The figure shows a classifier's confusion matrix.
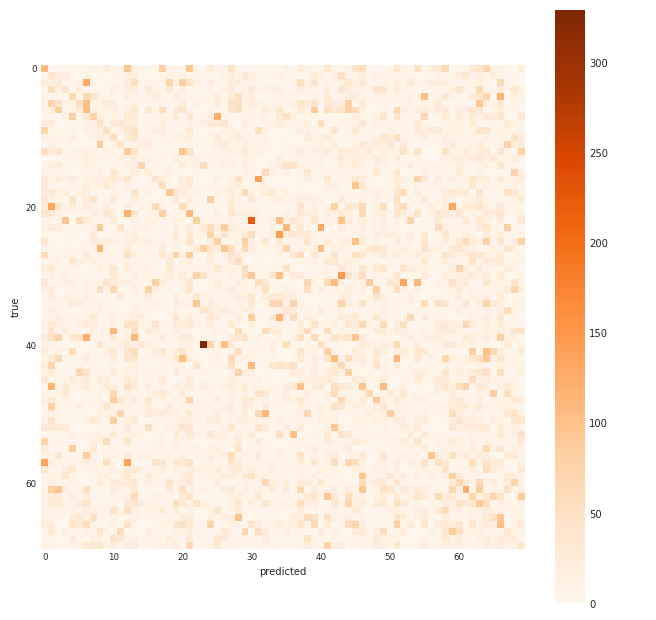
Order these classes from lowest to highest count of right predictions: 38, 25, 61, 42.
38, 25, 42, 61
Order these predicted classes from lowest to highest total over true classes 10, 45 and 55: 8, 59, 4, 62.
59, 8, 62, 4
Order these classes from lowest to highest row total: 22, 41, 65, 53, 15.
15, 53, 65, 41, 22
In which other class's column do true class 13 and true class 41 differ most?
64
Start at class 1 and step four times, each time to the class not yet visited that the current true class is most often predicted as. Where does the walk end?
22
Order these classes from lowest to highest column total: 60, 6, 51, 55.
55, 60, 6, 51
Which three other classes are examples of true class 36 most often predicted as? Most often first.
34, 30, 53
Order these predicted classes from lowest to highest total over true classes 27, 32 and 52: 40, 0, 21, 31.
40, 31, 0, 21
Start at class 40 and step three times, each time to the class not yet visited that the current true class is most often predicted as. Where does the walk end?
67
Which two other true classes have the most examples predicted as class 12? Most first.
57, 21
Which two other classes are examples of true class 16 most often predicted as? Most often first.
31, 54
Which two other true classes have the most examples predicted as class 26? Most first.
40, 23
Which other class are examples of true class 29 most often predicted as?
60
